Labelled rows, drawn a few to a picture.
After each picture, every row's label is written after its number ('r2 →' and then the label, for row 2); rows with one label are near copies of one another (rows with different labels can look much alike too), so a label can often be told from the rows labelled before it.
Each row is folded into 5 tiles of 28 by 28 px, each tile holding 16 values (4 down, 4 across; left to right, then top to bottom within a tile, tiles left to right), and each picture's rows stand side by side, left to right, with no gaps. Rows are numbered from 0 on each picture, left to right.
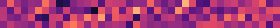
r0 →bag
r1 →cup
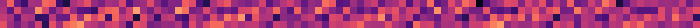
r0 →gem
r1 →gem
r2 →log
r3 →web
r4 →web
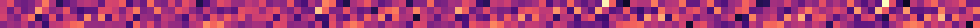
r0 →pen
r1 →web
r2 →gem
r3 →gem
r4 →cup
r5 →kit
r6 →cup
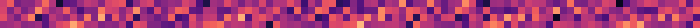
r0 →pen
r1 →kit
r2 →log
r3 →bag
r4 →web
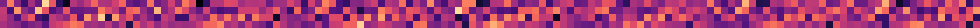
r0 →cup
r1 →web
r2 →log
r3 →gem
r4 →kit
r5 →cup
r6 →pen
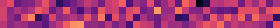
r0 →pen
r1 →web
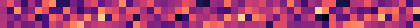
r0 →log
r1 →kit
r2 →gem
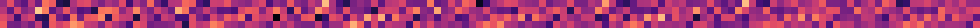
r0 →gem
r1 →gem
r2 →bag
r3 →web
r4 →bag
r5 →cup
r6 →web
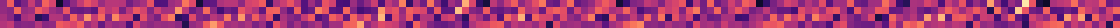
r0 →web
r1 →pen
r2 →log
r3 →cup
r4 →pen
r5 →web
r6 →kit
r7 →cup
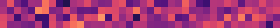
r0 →gem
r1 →kit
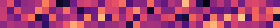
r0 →pen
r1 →bag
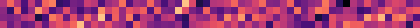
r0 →log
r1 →cup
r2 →kit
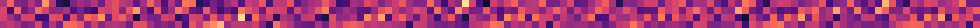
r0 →bag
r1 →log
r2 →kit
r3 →cup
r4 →pen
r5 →gem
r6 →cup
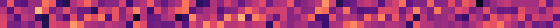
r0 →gem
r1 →kit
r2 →pen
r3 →web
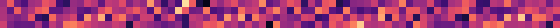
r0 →kit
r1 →cup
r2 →log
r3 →kit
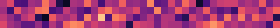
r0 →kit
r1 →web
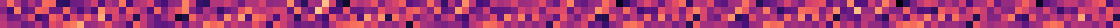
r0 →log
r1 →kit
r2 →cup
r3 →cup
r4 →pen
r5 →pen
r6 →web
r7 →pen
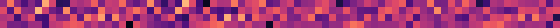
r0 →cup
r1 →cup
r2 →pen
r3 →web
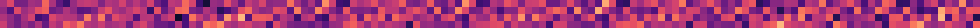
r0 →kit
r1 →kit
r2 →cup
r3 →cup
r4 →cup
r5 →log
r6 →log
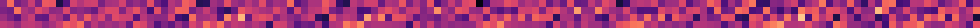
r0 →web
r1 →kit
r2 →kit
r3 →web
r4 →web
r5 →log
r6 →gem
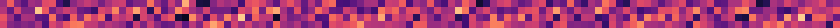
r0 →gem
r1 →bag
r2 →log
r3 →gem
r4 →gem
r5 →kit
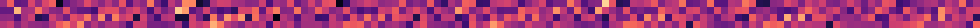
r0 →web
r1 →gem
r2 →web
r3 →gem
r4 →cup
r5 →kit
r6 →log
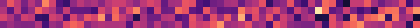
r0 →bag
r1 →log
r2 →gem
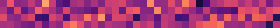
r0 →bag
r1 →web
